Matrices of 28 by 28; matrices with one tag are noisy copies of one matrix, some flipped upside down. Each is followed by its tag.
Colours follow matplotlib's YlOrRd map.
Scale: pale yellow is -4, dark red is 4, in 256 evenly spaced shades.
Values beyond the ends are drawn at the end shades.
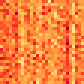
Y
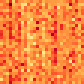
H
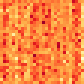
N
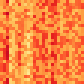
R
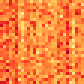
Y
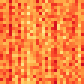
H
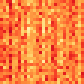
H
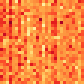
H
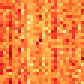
H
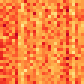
Y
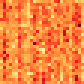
N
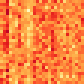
R
